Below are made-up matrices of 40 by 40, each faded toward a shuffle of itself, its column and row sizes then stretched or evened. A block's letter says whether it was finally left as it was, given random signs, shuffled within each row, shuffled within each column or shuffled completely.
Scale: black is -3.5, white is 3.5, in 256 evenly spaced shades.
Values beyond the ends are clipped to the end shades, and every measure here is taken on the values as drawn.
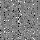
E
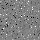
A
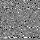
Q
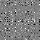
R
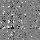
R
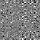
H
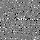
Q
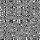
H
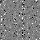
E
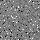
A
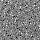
A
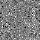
E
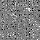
R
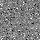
A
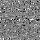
Q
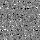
Q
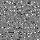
Q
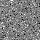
A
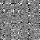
H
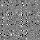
H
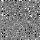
R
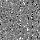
E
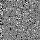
E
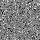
A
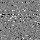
Q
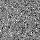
A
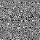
R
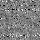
Q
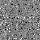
Q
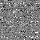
Q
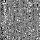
E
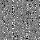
E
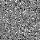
E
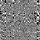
H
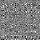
H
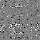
H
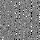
E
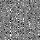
E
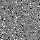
E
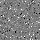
A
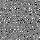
Q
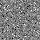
A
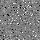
Q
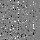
E
